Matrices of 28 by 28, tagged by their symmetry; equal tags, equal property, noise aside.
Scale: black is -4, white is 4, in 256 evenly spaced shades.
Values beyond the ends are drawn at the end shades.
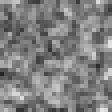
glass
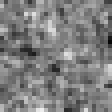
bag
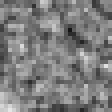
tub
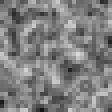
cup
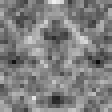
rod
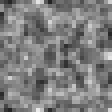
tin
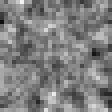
bag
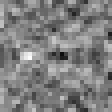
tin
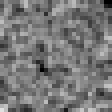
tub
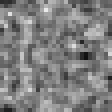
tin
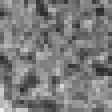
tub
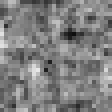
bag
